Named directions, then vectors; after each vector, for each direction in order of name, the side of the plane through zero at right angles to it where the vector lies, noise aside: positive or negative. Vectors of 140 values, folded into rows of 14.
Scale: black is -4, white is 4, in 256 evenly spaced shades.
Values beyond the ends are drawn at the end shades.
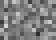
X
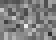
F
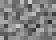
negative, negative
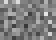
negative, positive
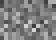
positive, positive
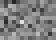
positive, negative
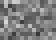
negative, positive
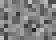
negative, negative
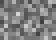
positive, positive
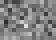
positive, negative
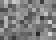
negative, positive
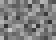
negative, negative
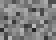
negative, negative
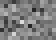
positive, negative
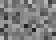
negative, negative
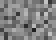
negative, negative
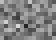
negative, negative
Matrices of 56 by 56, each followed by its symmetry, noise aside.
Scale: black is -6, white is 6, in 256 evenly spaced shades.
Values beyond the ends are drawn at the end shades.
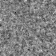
antisymmetric.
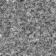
no symmetry.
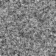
symmetric across the other diagonal.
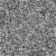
symmetric across the other diagonal.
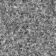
no symmetry.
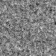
no symmetry.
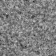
no symmetry.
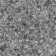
symmetric.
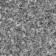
no symmetry.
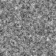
symmetric across the other diagonal.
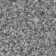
symmetric across the other diagonal.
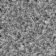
symmetric.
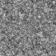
symmetric across the other diagonal.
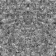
mirrored left to right.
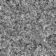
antisymmetric.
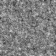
antisymmetric.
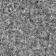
antisymmetric.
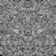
mirrored left to right.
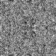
mirrored top to bottom.
